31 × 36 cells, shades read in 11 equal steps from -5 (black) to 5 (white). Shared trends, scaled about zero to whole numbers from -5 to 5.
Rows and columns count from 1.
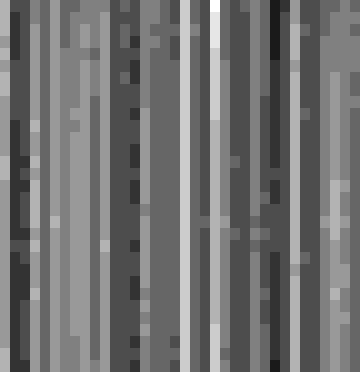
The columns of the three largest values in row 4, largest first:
22, 19, 30
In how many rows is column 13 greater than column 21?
4
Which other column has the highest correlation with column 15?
8
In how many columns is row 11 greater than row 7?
3
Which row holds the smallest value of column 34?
1
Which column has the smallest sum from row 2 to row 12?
28
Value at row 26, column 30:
2
